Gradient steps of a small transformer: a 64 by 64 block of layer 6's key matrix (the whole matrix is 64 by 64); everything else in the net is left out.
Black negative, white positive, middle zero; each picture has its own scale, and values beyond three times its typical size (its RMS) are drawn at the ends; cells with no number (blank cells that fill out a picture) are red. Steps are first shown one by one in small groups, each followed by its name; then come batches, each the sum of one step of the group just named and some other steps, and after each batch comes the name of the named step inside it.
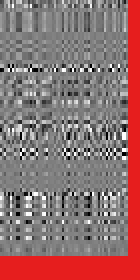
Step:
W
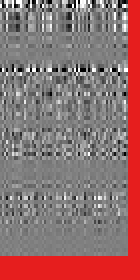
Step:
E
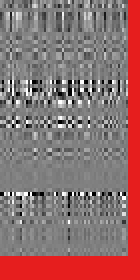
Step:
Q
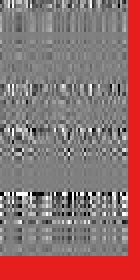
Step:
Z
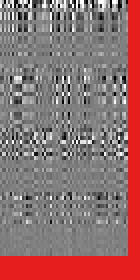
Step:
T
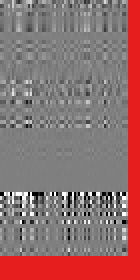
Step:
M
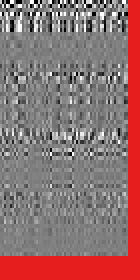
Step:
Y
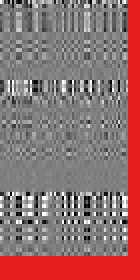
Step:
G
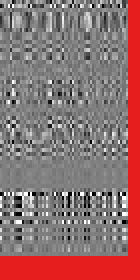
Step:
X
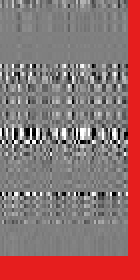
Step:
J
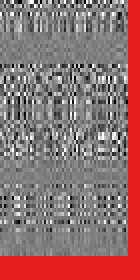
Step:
Y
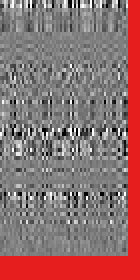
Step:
M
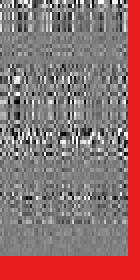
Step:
T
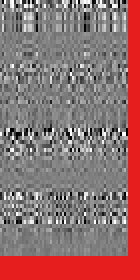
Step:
J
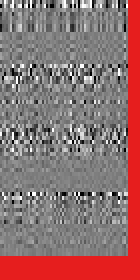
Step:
J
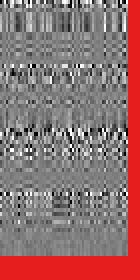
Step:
J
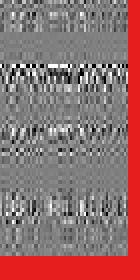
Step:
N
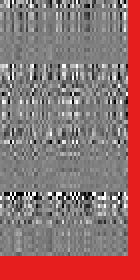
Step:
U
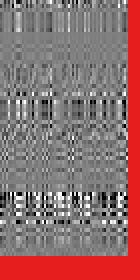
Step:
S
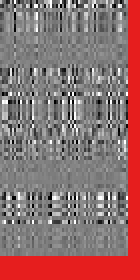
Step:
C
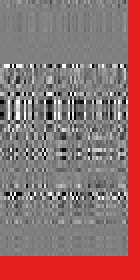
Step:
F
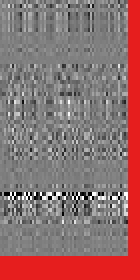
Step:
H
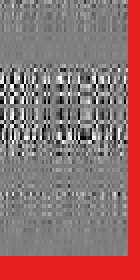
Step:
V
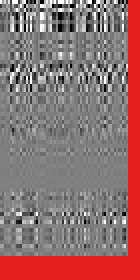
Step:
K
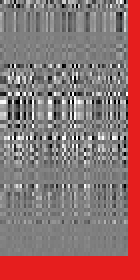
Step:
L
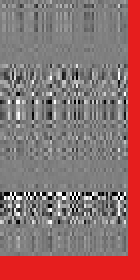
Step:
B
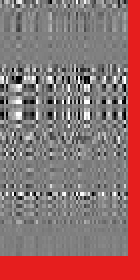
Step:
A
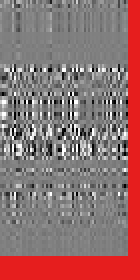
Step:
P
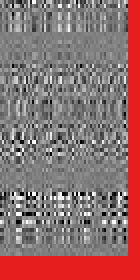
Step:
S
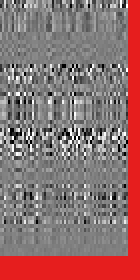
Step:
L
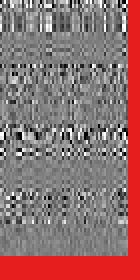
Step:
C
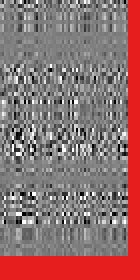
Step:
P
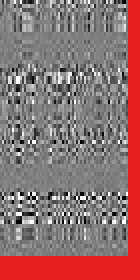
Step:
C
